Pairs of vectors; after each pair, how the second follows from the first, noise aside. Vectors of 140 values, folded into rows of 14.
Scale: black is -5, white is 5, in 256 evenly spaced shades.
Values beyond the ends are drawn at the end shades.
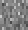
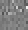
wrapped around, partly zeroed.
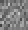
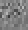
negated, partly zeroed.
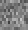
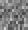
wrapped around.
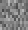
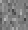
reversed, partly zeroed.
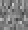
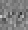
wrapped around, negated, partly zeroed.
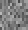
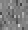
negated, partly zeroed.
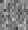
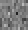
wrapped around, negated, partly zeroed.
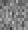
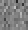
reversed, partly zeroed.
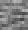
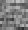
wrapped around, negated.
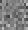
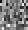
scaled up.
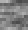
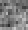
wrapped around, negated.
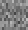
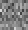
reversed.
